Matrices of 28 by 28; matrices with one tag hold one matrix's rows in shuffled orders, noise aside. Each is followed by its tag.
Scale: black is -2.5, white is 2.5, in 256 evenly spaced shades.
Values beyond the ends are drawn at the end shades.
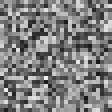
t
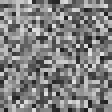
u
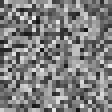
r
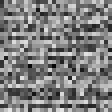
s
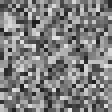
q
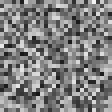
q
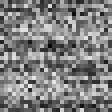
s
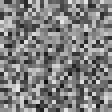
q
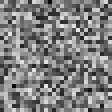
u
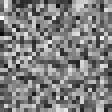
r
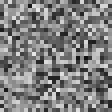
u
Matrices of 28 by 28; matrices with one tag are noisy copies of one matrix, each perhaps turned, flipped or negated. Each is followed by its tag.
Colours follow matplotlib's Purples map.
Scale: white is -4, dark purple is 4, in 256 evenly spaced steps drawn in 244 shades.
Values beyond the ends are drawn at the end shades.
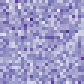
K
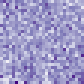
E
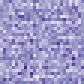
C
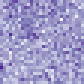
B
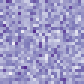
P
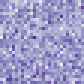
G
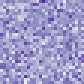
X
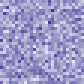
K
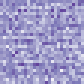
C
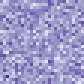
K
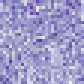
B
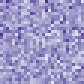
P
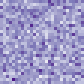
K
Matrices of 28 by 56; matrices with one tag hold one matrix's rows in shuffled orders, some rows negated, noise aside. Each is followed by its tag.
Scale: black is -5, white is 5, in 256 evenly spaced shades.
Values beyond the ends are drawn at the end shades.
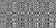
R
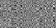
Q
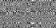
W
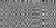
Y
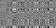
R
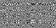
W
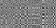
Y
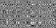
W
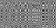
Y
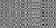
Y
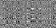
W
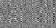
Q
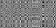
Y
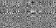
W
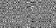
W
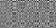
R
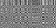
Y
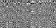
W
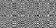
R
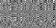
Q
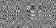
W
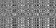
R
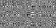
W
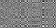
Y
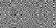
Q
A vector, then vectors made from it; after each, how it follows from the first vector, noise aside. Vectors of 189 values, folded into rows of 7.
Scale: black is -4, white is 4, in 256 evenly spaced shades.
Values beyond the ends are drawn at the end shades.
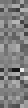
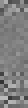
reversed, partly zeroed.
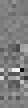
negated, partly zeroed.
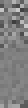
negated, partly zeroed.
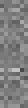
negated, shrunk.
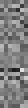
copied.
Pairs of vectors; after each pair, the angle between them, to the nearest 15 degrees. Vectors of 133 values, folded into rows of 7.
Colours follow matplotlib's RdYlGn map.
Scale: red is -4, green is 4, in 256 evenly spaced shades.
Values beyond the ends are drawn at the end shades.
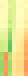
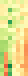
30 degrees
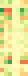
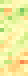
45 degrees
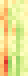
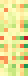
75 degrees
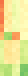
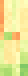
15 degrees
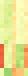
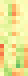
30 degrees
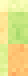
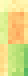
165 degrees
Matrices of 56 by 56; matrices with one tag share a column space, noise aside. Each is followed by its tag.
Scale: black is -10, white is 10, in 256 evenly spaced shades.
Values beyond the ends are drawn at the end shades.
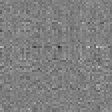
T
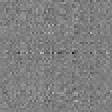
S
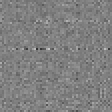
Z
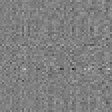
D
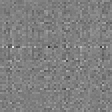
T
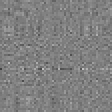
D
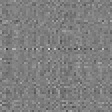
Z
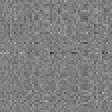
S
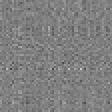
D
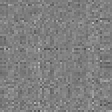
Z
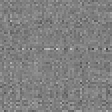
Z
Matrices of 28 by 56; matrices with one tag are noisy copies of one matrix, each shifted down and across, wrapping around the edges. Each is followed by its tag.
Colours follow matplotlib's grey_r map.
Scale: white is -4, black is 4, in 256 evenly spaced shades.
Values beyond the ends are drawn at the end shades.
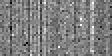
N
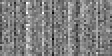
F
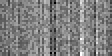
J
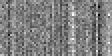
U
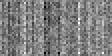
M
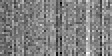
J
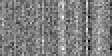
U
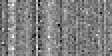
U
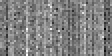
M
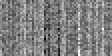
M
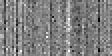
N
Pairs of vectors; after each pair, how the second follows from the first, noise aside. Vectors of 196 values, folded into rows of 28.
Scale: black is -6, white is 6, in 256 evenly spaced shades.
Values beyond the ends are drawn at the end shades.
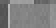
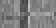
wrapped around.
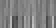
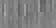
wrapped around, shrunk.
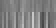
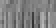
negated.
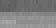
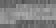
wrapped around.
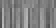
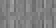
wrapped around, shrunk.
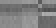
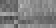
reversed.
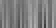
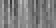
reversed.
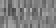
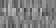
negated.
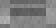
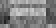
negated, scaled up.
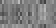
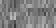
wrapped around, negated.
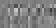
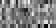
wrapped around, negated, scaled up.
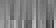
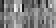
wrapped around, negated, scaled up.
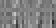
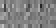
wrapped around.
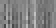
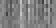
reversed.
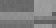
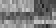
negated, scaled up.
